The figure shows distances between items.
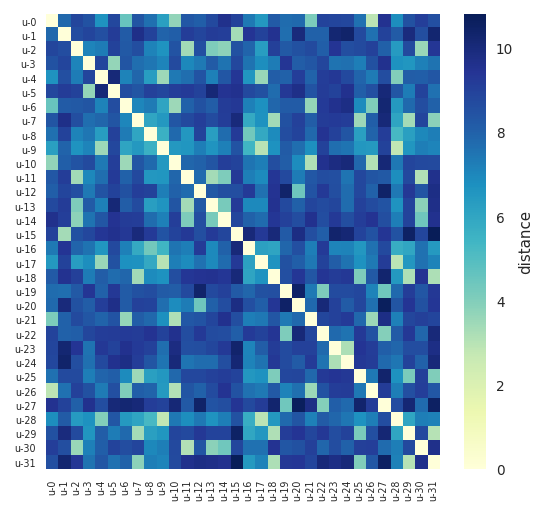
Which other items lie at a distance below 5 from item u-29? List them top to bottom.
u-7, u-18, u-25, u-31
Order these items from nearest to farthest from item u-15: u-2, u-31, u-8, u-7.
u-2, u-8, u-7, u-31
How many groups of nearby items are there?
10
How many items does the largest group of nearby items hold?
5
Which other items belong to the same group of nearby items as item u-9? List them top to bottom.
u-4, u-17, u-28
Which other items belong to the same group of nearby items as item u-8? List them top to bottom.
u-16
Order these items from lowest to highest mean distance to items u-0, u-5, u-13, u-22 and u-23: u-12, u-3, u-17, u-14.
u-3, u-17, u-14, u-12
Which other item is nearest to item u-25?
u-7
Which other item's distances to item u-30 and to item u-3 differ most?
u-5
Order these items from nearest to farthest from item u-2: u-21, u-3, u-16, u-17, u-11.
u-11, u-17, u-3, u-16, u-21
